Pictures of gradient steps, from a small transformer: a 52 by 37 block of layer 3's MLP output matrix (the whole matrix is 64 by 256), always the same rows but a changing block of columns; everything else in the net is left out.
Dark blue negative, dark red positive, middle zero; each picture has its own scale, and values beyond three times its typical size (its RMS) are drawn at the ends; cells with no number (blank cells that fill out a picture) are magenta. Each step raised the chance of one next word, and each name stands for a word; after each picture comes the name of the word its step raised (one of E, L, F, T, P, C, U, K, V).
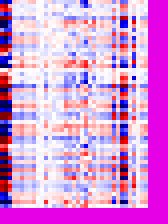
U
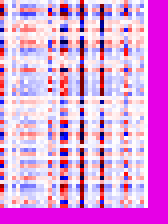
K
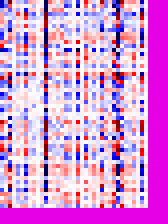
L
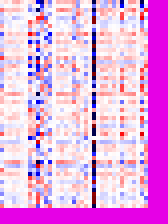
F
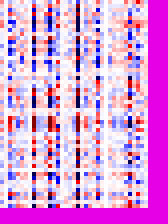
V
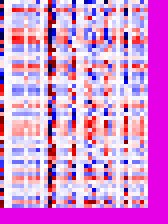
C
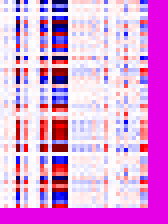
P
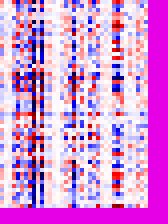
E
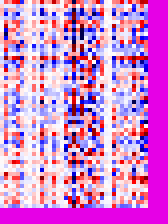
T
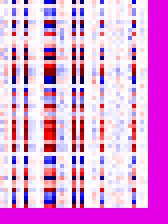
P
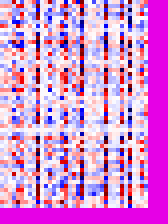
K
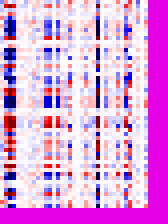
V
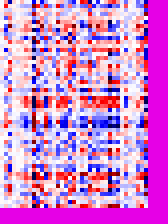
V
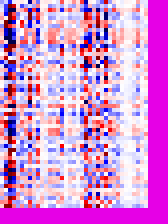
C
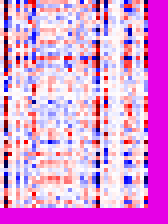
T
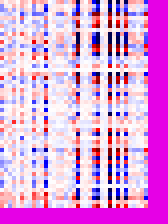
L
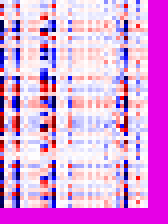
V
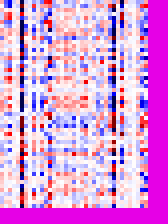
V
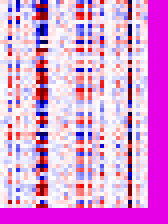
K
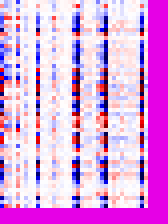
E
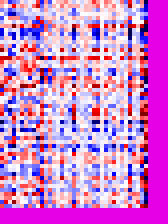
P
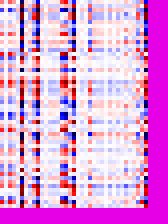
K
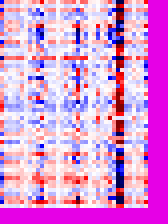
T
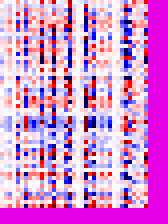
V
